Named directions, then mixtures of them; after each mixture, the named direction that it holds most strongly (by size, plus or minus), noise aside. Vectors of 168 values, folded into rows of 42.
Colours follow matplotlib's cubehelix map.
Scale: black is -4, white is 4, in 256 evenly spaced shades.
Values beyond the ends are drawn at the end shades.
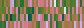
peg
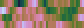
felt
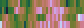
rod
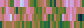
rod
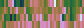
peg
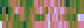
rod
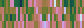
peg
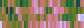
rod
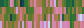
rod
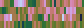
felt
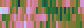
felt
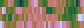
felt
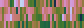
peg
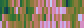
rod
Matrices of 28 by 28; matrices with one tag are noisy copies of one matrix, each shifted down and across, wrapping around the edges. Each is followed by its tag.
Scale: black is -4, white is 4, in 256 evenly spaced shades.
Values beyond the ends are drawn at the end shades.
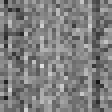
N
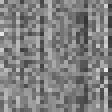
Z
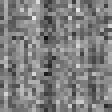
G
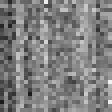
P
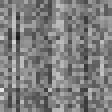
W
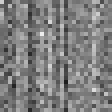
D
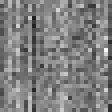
D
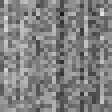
N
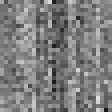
P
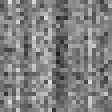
G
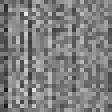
Z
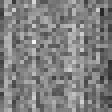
P
